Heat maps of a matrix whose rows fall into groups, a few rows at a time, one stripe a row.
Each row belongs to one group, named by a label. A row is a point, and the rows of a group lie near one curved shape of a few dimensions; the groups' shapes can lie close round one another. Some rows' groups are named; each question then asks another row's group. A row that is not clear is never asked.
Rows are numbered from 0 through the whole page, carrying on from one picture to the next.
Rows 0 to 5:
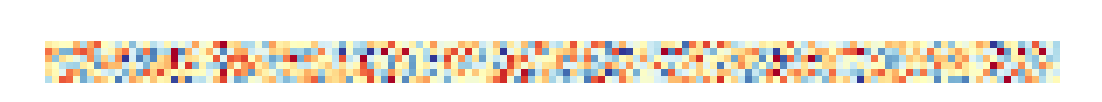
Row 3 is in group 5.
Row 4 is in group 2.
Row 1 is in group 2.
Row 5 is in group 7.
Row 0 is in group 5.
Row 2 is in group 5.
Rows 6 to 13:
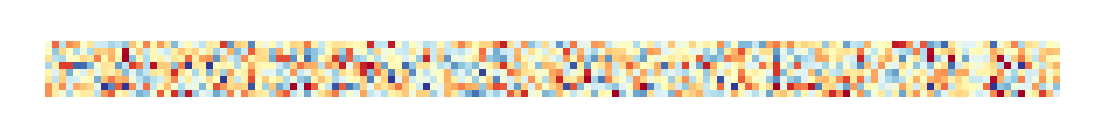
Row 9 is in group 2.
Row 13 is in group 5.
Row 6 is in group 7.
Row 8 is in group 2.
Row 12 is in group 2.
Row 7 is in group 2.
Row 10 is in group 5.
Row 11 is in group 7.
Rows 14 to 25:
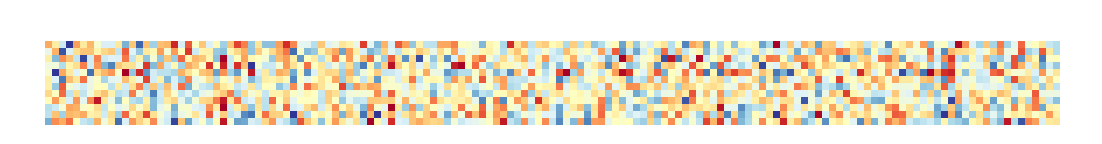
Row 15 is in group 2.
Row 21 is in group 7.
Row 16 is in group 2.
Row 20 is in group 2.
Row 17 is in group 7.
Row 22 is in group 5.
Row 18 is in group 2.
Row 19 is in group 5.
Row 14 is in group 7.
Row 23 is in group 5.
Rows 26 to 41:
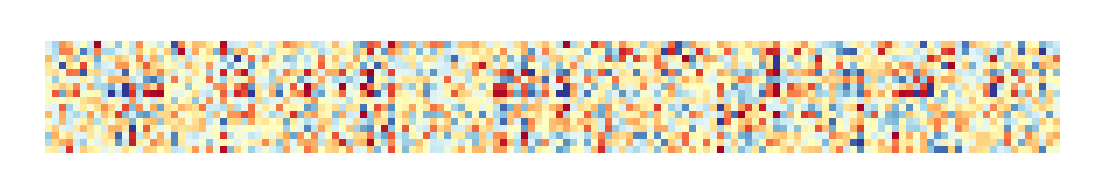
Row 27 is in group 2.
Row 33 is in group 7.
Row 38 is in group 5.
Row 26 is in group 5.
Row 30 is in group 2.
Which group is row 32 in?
2
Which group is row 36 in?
5
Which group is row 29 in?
5
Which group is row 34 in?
7
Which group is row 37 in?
5
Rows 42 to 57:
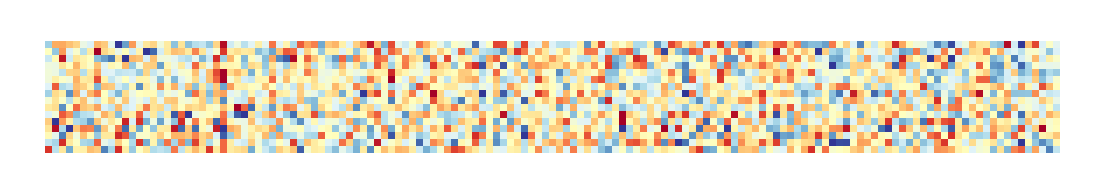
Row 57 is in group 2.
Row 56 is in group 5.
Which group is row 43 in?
5
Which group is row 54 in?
2
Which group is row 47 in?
5
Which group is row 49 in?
5
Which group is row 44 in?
2
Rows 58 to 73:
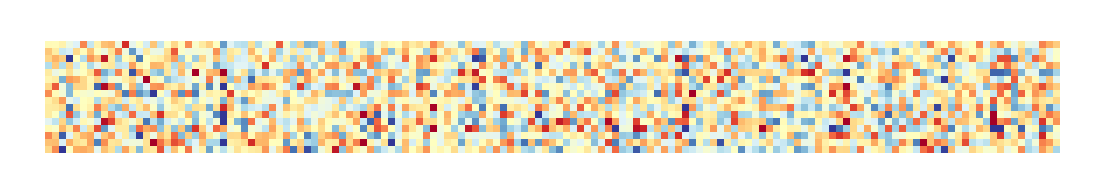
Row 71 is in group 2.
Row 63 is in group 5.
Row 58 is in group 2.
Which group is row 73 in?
2
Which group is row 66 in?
2
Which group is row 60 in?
5
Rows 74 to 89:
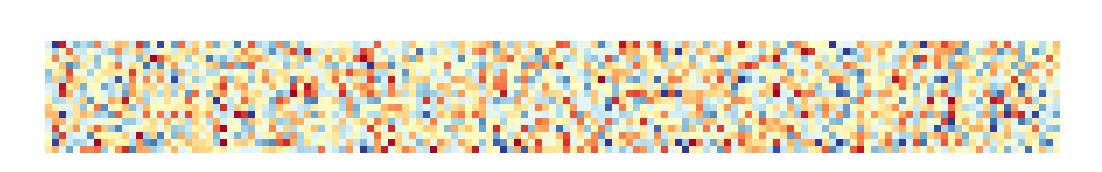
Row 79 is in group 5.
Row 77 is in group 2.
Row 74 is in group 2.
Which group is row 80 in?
2
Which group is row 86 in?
5
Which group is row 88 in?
5
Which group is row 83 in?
2
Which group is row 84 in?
7
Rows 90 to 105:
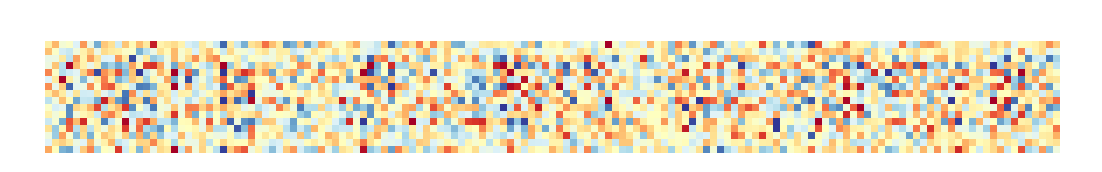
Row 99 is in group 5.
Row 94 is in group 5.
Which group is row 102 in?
7
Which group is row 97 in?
7
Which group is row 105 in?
7
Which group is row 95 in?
7
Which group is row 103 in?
2
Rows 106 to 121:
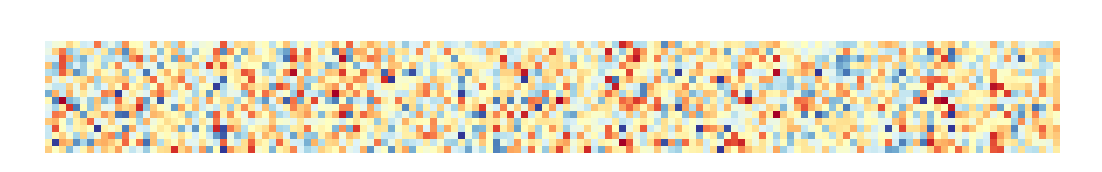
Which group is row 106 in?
2
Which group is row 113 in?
2
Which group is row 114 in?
2
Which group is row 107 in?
2
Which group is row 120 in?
2
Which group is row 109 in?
2
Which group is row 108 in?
2
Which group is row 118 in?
2
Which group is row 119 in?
2
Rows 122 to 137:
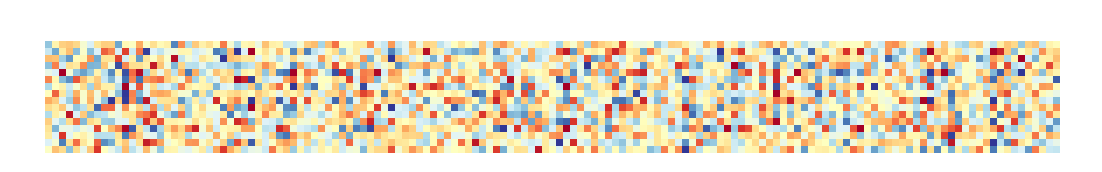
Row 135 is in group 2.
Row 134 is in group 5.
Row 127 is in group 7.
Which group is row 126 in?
2
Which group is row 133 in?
2
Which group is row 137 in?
5
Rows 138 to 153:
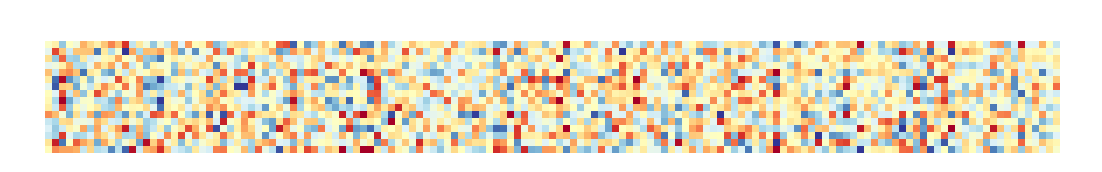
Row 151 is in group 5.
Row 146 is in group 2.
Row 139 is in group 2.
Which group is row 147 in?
2
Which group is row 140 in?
2
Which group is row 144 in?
7
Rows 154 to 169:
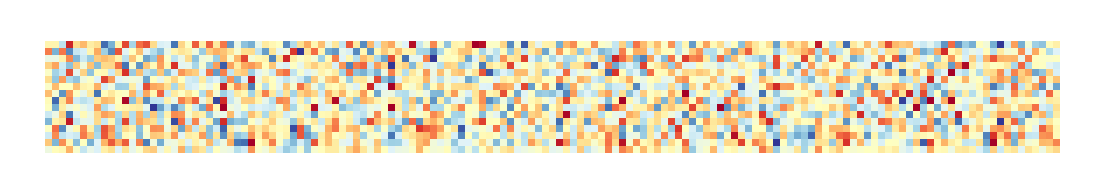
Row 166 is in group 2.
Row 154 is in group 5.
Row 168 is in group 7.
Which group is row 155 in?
2
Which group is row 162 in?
2
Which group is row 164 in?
5
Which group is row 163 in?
7
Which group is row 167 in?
2
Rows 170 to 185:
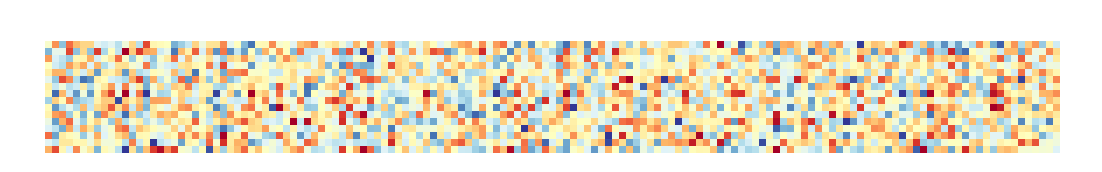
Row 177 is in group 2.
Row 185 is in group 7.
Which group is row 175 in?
2
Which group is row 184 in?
7
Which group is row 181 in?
5
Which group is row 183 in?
2
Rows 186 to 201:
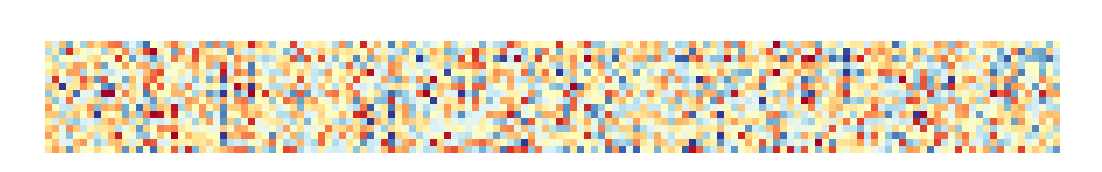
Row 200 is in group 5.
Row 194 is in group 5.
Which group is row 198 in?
2
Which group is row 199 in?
5
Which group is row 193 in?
2
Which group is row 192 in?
7
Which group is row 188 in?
5
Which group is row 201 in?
7
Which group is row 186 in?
5
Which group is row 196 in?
7
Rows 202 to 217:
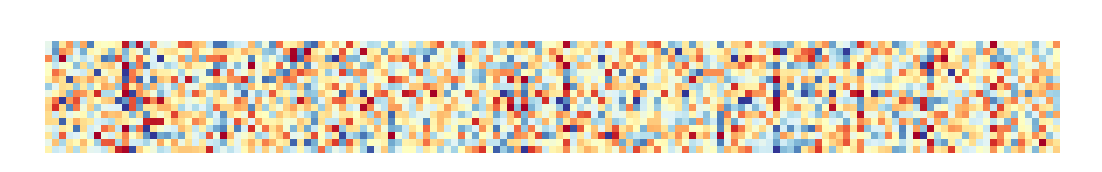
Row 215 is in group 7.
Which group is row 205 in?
2
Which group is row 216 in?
2
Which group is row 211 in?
7
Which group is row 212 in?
5
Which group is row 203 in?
5
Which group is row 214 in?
2
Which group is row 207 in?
7
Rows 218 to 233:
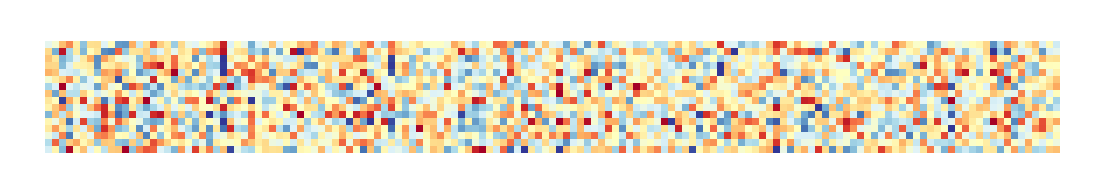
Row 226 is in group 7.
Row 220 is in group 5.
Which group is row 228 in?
2
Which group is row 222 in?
5
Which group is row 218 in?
7
